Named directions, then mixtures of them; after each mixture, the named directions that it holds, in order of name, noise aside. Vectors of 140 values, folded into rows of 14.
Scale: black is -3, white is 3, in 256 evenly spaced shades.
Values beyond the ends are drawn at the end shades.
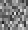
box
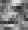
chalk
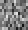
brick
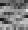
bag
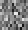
brick.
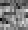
bag.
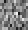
brick.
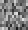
brick.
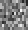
box.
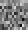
bag, box, brick.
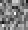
box, chalk.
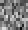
bag, brick.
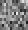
box.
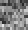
bag, box.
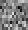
box, brick, chalk.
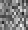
box.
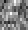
brick, chalk.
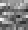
bag.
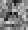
brick, chalk.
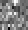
box, brick, chalk.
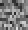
bag, box, brick.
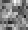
brick, chalk.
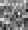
bag, brick.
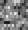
bag, brick, chalk.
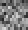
bag, box, brick.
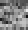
bag.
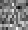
bag, brick, chalk.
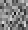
box.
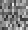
brick.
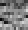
bag.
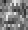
brick, chalk.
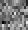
bag, box, chalk.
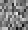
brick.
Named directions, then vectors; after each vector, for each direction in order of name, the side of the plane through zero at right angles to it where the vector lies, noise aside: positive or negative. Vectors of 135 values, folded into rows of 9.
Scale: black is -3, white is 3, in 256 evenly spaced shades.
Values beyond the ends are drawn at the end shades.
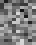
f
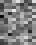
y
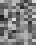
negative, positive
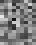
positive, negative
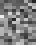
positive, negative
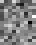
positive, positive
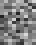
negative, positive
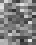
negative, negative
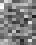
negative, negative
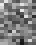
negative, negative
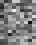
positive, positive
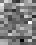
negative, negative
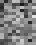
positive, positive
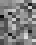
negative, positive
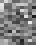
negative, negative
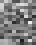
negative, negative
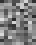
positive, negative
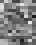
negative, negative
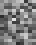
negative, positive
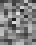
positive, negative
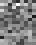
negative, negative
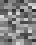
positive, negative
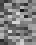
positive, positive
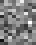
negative, positive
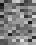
positive, positive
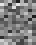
negative, negative
